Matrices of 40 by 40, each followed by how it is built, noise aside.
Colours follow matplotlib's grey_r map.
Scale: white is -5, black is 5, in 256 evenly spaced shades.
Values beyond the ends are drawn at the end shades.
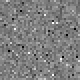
sparse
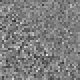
lower triangular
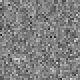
noise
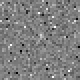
sparse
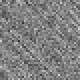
Toeplitz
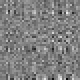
low rank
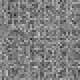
blocks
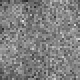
smooth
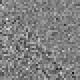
lower triangular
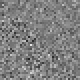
lower triangular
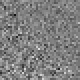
lower triangular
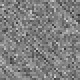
Toeplitz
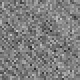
Toeplitz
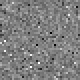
sparse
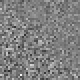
lower triangular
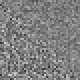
lower triangular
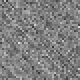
Toeplitz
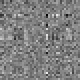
low rank
